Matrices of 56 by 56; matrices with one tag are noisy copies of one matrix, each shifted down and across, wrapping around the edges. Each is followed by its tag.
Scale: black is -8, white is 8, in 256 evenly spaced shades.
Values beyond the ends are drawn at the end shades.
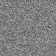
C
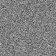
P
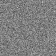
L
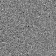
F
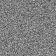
L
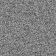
L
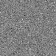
C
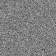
C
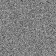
F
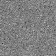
P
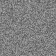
C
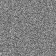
F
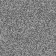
P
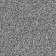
P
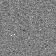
L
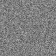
P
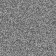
L
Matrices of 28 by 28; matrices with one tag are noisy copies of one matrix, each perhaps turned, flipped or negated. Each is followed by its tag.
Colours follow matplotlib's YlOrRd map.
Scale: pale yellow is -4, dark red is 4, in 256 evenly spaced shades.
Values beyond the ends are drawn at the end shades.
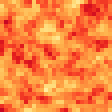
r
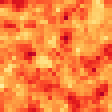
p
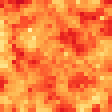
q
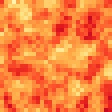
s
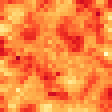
q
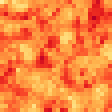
p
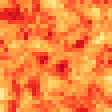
p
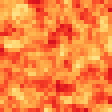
r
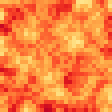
q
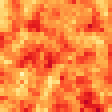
s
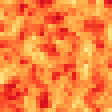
r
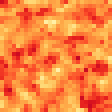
r
